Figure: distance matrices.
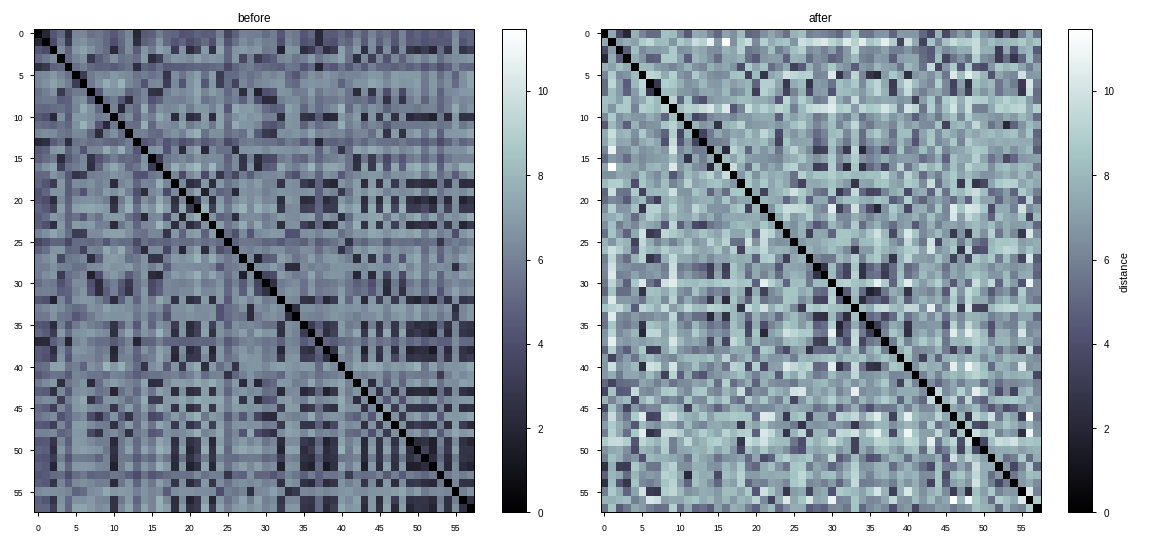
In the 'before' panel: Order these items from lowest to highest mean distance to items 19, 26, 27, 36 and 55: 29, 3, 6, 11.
6, 29, 3, 11
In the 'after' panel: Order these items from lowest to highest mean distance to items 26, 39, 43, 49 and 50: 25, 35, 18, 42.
18, 42, 25, 35
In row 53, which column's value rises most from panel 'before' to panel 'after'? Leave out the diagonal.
25
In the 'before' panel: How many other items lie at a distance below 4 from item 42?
7
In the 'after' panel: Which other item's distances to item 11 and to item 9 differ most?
53
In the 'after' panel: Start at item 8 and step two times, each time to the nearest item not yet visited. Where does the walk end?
57
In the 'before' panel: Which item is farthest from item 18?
16
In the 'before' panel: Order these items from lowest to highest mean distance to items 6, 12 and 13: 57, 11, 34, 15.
15, 34, 11, 57
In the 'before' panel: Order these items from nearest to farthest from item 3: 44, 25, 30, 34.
44, 30, 25, 34
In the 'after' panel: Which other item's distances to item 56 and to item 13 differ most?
12
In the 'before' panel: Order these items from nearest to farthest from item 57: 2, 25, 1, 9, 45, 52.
52, 45, 2, 1, 25, 9
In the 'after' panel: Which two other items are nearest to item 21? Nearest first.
36, 5
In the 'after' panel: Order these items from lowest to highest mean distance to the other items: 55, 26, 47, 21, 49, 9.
47, 55, 21, 26, 49, 9
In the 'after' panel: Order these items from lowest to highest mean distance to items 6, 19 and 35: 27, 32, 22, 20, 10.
32, 27, 20, 10, 22
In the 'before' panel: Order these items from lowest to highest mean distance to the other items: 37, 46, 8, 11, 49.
49, 37, 8, 46, 11
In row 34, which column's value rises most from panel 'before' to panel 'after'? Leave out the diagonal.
33
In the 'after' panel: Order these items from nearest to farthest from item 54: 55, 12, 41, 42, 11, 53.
11, 53, 42, 55, 41, 12
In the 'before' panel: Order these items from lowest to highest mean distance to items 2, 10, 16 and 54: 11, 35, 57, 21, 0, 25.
35, 57, 21, 0, 25, 11
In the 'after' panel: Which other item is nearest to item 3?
0
